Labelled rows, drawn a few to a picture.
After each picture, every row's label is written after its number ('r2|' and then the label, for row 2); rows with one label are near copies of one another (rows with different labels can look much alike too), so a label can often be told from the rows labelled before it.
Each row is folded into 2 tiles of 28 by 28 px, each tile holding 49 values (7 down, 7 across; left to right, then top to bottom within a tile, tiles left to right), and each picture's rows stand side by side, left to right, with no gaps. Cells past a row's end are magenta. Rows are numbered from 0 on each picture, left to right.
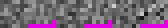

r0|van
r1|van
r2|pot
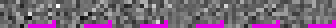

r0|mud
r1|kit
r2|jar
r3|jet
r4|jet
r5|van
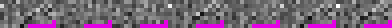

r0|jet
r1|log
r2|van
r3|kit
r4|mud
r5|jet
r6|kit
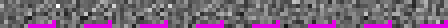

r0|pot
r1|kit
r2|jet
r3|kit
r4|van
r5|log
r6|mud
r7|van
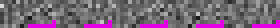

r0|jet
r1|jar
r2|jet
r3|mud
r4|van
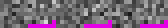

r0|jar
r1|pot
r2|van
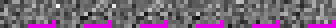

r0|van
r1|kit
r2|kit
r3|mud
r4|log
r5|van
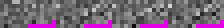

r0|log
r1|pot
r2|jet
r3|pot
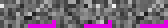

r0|kit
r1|jar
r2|kit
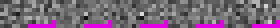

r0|van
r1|mud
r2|mud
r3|van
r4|jar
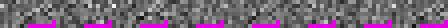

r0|jet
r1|jar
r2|kit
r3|van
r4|pot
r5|jar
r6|van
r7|jet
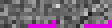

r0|van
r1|pot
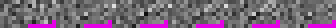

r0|jar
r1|mud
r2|pot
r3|pot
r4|kit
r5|mud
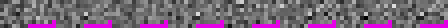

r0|van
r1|mud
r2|van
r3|mud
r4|log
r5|pot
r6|mud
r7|kit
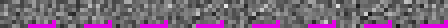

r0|van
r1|van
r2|log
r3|pot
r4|kit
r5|jar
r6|kit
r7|log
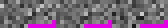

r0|pot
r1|pot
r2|mud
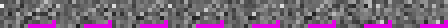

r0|kit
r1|jet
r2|kit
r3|kit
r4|mud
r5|kit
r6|jar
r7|jar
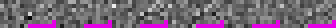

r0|mud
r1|log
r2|kit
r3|pot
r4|van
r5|pot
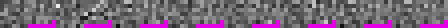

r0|van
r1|kit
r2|log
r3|van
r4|jar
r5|jar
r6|log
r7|log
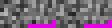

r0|van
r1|van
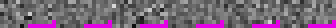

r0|mud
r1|log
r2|jet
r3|log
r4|jar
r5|van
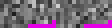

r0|jar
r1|jet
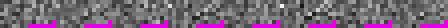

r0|van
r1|pot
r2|jar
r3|kit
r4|van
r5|kit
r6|van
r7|mud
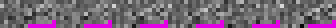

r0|pot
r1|mud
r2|jet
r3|jet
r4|log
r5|jet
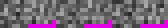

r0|van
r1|van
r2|van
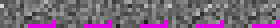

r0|kit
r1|van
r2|log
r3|pot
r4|pot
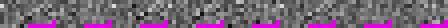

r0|jet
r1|van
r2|kit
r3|pot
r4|log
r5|kit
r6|van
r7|jar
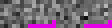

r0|van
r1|mud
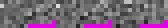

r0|pot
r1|kit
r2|log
